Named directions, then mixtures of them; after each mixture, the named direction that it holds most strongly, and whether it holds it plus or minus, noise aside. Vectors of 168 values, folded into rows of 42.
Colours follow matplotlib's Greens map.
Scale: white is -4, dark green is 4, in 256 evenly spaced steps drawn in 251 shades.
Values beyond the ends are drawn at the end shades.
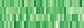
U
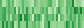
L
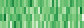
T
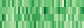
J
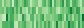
J, minus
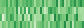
J, minus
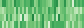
L, minus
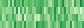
L, minus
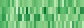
J, plus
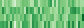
T, minus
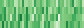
L, plus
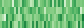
T, minus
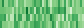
U, plus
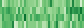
U, minus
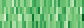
T, minus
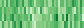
T, plus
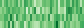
U, minus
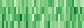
L, plus
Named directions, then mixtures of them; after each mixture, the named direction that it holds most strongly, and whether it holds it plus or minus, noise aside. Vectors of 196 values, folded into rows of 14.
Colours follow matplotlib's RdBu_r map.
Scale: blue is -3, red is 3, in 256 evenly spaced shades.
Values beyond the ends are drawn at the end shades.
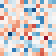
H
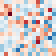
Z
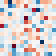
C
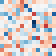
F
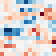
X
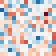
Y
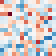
Z, plus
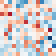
Z, plus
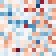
Z, minus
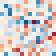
Z, minus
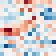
X, minus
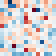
C, plus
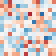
Z, plus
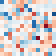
F, plus
